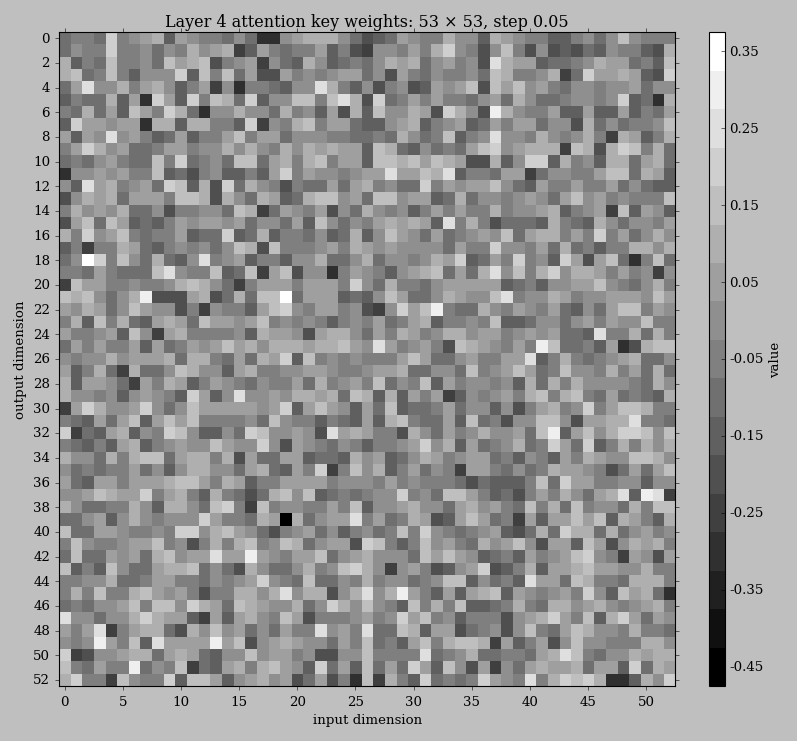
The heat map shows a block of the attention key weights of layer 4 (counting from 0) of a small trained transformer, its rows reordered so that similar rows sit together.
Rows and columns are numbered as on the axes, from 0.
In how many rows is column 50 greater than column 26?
24
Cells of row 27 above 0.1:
4
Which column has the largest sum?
45
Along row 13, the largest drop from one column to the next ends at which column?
13
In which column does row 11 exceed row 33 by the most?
19
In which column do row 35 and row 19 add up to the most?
42
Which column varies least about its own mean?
20
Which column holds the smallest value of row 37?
52
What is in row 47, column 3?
-0.1
